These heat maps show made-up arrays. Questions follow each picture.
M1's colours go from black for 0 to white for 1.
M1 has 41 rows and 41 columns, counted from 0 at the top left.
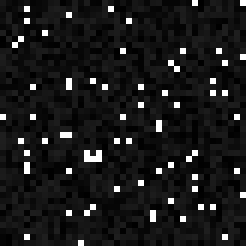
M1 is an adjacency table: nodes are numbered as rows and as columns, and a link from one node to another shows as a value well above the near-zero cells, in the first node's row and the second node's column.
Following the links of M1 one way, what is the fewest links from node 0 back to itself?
7
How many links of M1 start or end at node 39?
4
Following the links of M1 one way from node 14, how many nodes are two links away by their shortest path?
5
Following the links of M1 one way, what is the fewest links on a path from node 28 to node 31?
2
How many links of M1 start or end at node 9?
1
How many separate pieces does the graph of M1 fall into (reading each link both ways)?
4
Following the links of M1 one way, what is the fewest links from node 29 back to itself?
5
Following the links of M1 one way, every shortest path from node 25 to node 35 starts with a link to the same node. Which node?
node 32
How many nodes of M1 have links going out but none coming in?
6
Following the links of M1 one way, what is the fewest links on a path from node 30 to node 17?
5
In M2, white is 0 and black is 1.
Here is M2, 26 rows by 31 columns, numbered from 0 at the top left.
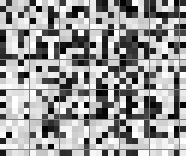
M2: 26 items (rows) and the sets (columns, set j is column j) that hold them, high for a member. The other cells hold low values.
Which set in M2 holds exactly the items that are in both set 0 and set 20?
13
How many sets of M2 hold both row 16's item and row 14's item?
8
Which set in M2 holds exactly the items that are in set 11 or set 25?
29
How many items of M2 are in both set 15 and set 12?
3
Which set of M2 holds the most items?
21
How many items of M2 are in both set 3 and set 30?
3
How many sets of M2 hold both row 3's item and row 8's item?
0
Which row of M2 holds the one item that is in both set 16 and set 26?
18
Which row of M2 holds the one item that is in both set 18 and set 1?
2
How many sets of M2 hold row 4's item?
7
